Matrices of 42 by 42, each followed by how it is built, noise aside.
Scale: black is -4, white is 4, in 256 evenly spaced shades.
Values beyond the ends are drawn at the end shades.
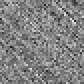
Toeplitz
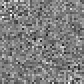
block diagonal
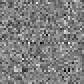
low rank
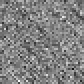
Toeplitz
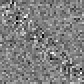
banded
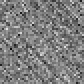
Toeplitz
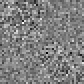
block diagonal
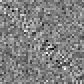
banded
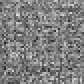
blocks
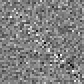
banded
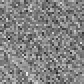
Toeplitz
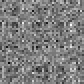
low rank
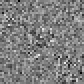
block diagonal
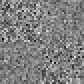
block diagonal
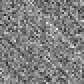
Toeplitz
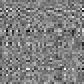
low rank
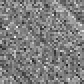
Toeplitz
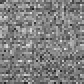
blocks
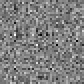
low rank
